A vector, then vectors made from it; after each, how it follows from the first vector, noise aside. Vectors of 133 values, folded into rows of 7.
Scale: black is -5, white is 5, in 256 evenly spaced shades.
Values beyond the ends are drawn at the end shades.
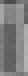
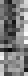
wrapped around, scaled up.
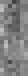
wrapped around, partly zeroed.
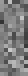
sign-scrambled.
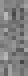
wrapped around, partly zeroed.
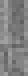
wrapped around, shrunk.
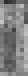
copied.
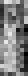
negated, scaled up.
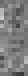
reversed, partly zeroed.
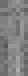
wrapped around, shrunk.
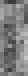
copied.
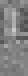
wrapped around, partly zeroed.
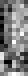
reversed, negated, scaled up.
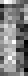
negated, scaled up.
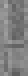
wrapped around, shrunk.
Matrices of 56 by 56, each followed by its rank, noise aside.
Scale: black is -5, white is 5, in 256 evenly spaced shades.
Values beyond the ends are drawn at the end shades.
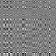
two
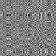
three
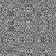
six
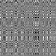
two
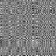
three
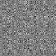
six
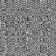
six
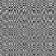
two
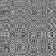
four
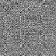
eight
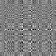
two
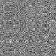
six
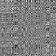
four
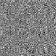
eight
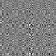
four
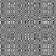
two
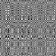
three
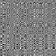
four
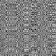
four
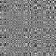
three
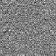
eight
